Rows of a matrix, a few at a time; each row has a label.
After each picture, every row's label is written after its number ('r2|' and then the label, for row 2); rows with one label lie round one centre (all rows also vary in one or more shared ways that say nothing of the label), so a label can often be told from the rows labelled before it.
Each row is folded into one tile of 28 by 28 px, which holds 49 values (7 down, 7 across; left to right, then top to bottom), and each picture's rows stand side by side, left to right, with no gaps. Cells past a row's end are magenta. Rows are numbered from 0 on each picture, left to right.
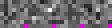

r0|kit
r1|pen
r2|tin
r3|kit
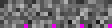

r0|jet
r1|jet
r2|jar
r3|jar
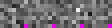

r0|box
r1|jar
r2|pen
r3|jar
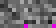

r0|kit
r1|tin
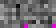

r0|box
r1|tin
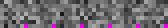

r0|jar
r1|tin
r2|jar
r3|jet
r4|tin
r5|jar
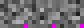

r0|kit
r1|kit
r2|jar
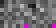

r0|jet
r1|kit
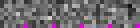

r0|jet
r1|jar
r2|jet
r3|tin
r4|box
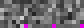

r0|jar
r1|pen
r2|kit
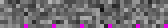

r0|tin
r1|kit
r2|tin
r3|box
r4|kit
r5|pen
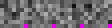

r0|kit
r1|jet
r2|box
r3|kit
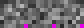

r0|jet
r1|kit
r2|jar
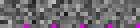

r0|tin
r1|kit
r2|jet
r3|kit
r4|jar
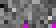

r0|kit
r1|jar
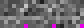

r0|pen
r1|pen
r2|jar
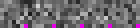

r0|jar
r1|jet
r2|jar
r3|jar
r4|box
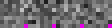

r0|pen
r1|tin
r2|jet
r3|kit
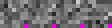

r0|kit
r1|pen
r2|kit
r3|jar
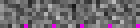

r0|box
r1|jet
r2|box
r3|jet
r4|tin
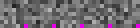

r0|box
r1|pen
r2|jet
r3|tin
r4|kit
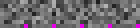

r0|kit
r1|pen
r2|kit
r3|jet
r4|kit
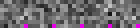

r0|jar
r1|box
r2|tin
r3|pen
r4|jar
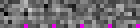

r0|pen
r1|box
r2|box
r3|tin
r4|jet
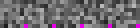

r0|jar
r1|box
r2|jar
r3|tin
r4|jet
